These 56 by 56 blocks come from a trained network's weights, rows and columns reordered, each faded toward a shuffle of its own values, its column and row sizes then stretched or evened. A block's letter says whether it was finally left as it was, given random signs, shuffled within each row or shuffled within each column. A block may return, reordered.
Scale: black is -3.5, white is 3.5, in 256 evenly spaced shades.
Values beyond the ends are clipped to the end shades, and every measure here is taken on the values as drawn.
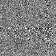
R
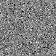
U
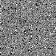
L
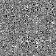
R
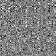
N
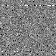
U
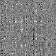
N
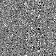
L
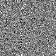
L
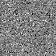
U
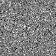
U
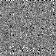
R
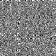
N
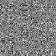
N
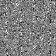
L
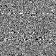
U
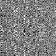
N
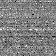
U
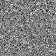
U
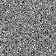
L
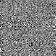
N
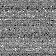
U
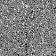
L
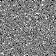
U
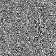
L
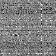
N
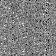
L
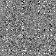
R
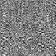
N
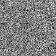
R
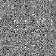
N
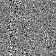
L
